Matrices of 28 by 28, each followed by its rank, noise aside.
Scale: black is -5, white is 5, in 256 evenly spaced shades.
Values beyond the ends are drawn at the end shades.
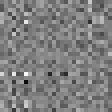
four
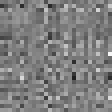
four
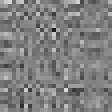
three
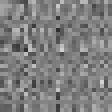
three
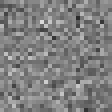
eight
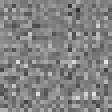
six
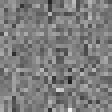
six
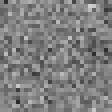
eight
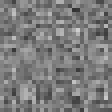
four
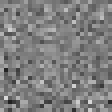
six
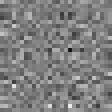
four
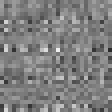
three
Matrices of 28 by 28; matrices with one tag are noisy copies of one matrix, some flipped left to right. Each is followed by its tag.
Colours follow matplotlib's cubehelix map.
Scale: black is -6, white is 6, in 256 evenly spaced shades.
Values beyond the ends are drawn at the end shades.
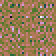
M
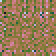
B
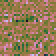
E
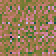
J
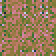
B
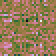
E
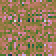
E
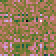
E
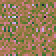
M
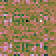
E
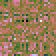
E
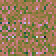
J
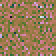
M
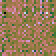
B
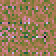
J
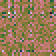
B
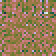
B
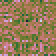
E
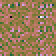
M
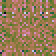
B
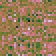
E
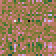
E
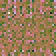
B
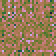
B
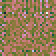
B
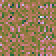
M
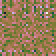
B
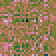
E
